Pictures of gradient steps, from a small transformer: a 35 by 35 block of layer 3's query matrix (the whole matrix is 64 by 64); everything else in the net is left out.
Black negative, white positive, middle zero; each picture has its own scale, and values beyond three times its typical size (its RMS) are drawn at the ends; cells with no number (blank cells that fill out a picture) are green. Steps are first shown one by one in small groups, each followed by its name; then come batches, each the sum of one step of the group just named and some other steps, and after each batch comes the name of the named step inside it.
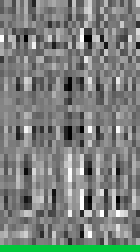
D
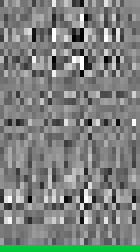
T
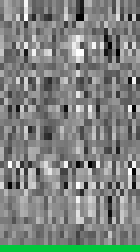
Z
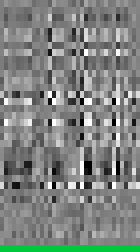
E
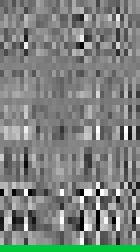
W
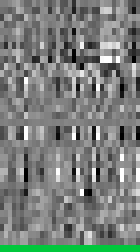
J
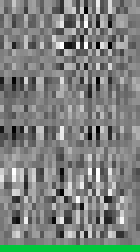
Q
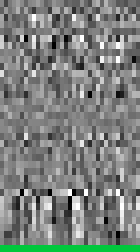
J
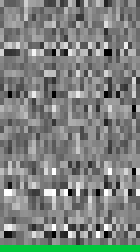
Z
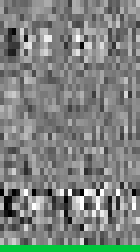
W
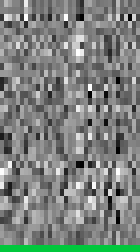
Z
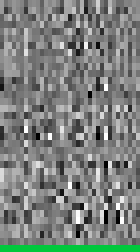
Q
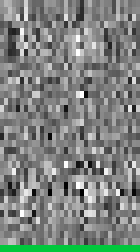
Z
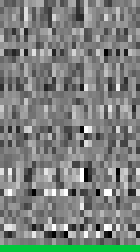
D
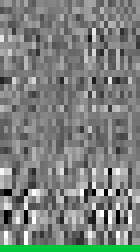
D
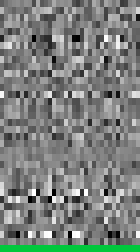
T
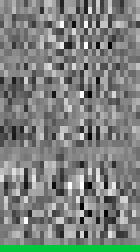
Q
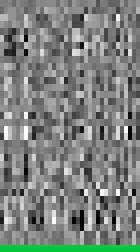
W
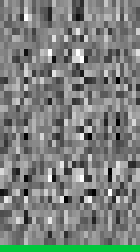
T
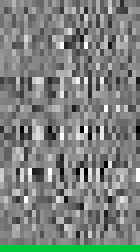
Q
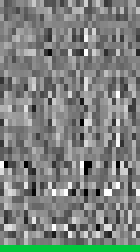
E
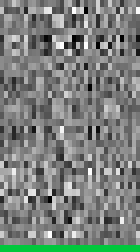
Q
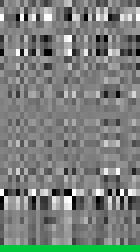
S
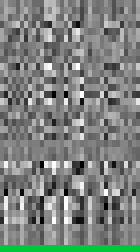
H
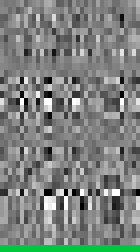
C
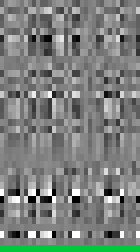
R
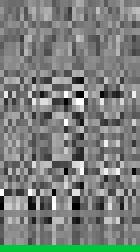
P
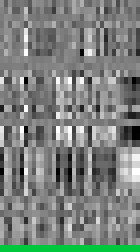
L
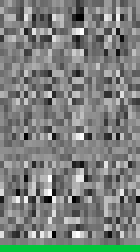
R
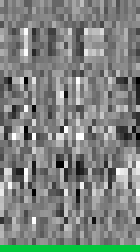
L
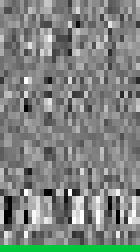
C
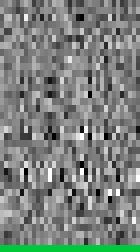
C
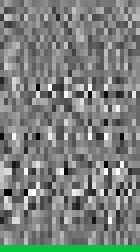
P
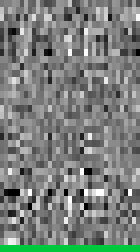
S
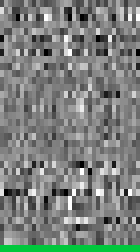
S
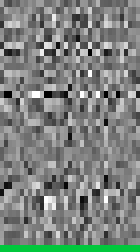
C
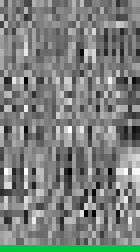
L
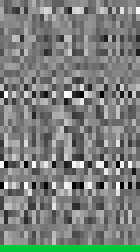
P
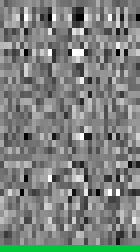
C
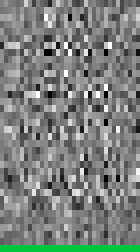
S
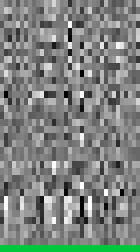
H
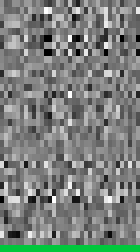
R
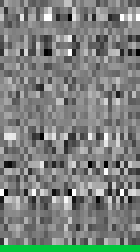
S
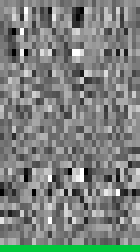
C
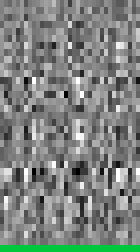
H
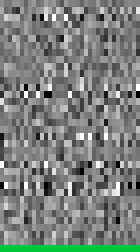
H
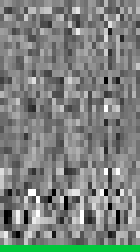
R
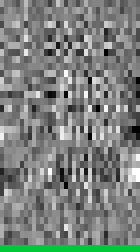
L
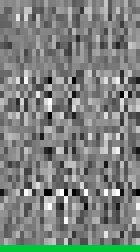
C
